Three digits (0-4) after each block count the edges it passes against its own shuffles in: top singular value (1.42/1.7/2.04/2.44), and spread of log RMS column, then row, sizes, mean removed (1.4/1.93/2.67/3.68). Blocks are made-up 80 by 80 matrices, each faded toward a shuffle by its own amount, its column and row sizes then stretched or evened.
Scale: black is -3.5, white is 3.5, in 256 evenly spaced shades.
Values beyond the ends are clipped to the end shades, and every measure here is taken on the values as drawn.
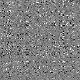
2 2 2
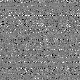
2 0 3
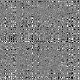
4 3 3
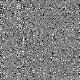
2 2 2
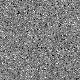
0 0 1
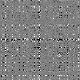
4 3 3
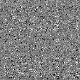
1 1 2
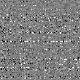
0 1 3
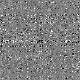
0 2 3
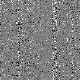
2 3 2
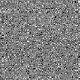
3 1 2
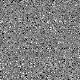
0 1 2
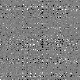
2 2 3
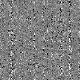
0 3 1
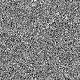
2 0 0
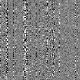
3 4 1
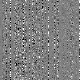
1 4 0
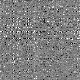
3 1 3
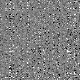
2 3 1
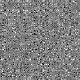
3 1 2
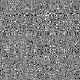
3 0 3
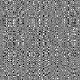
4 3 1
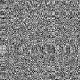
4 1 1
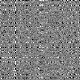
4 2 3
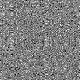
3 0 0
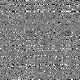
3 0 3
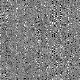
1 3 0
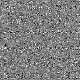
2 0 2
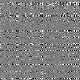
4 2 4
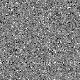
1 0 1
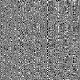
3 3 0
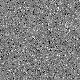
0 0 0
